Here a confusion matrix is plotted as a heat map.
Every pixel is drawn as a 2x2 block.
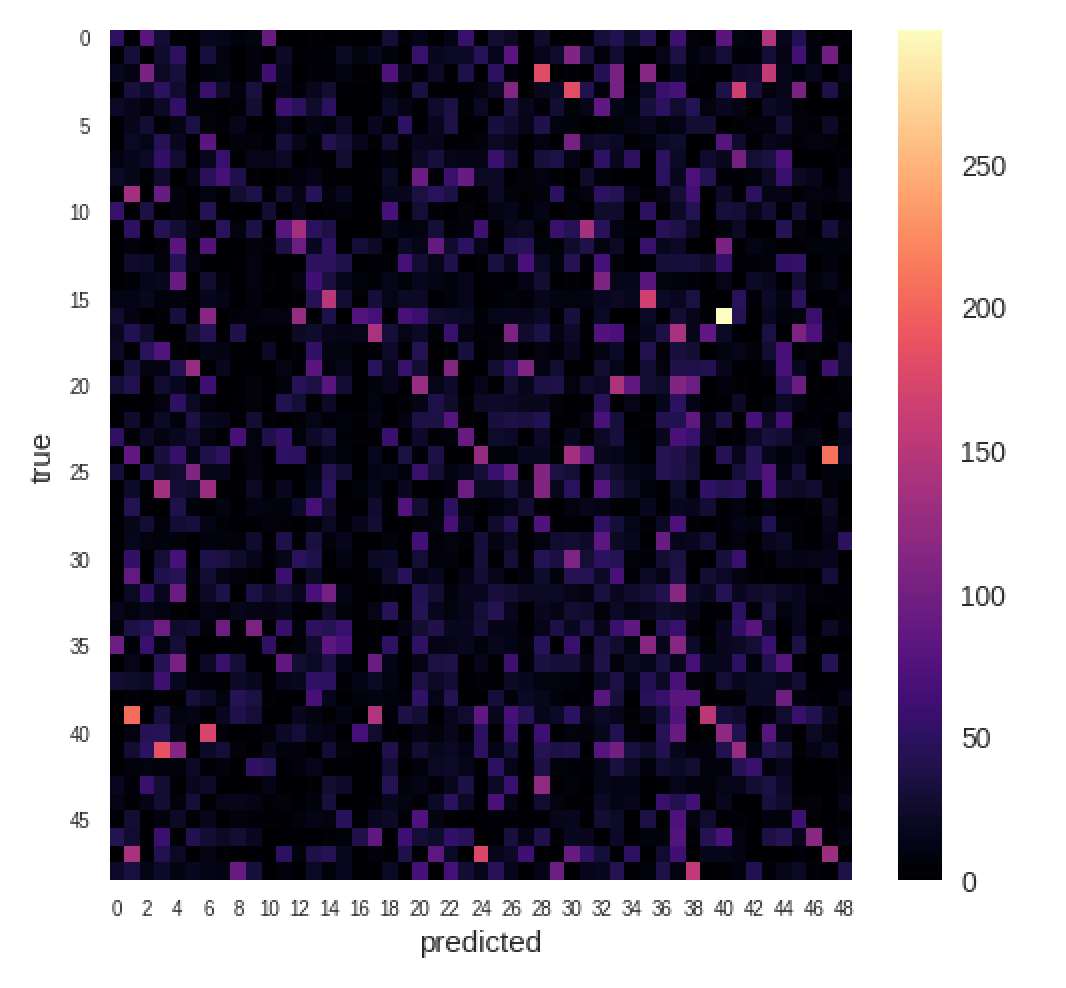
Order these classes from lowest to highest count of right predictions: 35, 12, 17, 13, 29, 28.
29, 13, 28, 12, 35, 17
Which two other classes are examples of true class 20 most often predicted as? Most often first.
33, 37
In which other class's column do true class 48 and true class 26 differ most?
38
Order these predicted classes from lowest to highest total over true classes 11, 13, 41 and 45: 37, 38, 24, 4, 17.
17, 38, 24, 37, 4
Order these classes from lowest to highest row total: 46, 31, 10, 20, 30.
10, 31, 30, 46, 20
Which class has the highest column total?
37
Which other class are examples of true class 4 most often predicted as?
32
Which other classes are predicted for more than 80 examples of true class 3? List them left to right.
26, 30, 33, 41, 45
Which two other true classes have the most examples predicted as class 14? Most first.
15, 32
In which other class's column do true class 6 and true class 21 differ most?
30
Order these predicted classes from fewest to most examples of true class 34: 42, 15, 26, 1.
26, 1, 15, 42
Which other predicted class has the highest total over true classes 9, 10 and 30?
1
